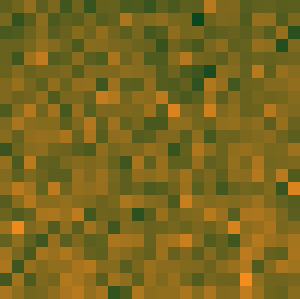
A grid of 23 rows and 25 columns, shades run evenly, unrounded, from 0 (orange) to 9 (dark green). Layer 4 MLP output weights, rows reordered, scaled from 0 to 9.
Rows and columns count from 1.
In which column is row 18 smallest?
2
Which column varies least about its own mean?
19
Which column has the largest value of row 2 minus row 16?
17
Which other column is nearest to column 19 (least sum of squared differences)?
23
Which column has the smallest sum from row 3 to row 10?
10
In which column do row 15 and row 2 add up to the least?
25
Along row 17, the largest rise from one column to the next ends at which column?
8
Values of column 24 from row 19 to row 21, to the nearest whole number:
4 6 3
